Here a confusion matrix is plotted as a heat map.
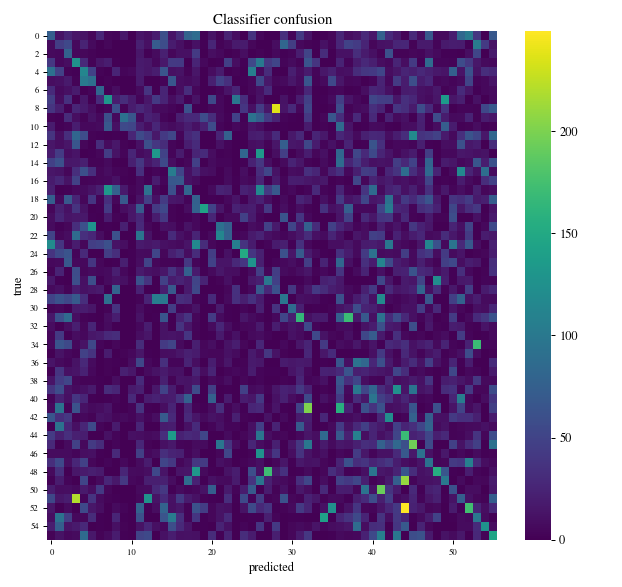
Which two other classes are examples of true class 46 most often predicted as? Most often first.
26, 44
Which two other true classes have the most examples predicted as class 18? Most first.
48, 23
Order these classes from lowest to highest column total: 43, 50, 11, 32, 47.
50, 11, 43, 32, 47
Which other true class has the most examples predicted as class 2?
31
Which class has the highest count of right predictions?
45
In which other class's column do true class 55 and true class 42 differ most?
43
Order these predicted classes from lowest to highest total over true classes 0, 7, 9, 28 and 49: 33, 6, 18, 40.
33, 6, 40, 18
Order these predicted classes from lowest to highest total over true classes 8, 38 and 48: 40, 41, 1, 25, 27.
41, 25, 1, 40, 27
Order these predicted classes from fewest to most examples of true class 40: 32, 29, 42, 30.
30, 29, 42, 32
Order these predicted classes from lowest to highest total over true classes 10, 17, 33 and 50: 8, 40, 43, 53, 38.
38, 53, 43, 8, 40
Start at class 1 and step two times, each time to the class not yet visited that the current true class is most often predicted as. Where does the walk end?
34
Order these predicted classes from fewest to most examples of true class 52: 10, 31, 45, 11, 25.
10, 45, 31, 25, 11
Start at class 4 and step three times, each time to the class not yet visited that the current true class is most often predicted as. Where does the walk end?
32
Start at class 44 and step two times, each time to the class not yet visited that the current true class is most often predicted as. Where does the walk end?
51
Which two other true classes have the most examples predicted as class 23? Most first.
7, 9
